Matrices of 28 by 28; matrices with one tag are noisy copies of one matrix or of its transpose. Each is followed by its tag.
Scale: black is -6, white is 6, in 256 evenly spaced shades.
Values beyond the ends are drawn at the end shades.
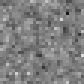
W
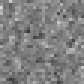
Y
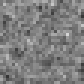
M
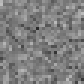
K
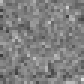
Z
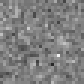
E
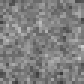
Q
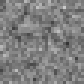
W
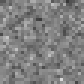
W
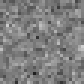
Q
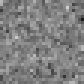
Z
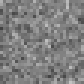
Z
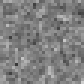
Y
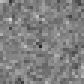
Z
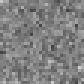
K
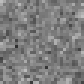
K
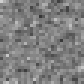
K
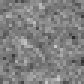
Q
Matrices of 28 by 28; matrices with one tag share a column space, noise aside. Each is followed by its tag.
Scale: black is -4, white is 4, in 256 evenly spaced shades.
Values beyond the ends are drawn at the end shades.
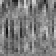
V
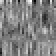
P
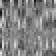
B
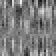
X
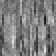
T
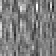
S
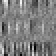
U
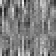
X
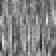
T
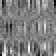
U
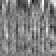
V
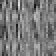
S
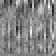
V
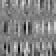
U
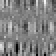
U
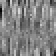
X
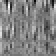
V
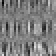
U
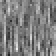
T
